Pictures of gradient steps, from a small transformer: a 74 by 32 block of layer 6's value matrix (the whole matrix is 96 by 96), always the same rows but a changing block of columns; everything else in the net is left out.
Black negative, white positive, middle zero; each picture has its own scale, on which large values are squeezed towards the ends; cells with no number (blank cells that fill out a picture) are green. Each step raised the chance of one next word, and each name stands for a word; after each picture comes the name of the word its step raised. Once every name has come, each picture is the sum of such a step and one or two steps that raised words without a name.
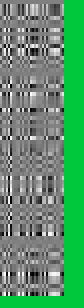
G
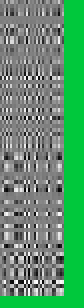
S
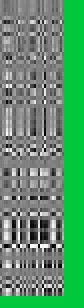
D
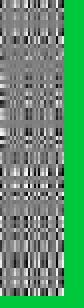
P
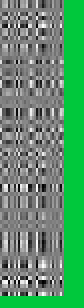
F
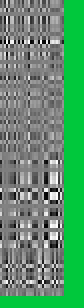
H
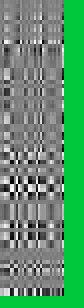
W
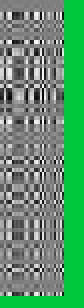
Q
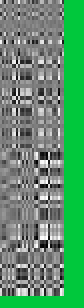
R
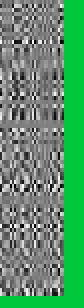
W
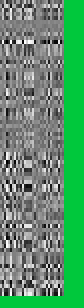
R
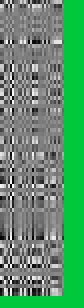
R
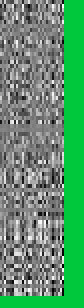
Q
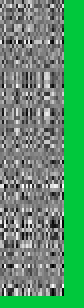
D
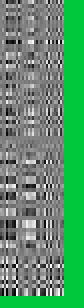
R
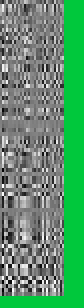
D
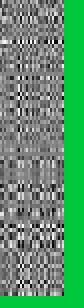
H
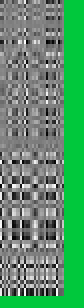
R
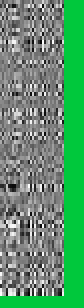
G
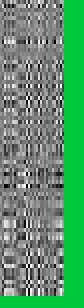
P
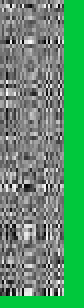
G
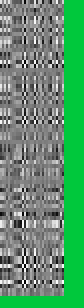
H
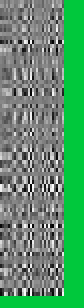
W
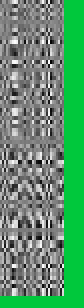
R
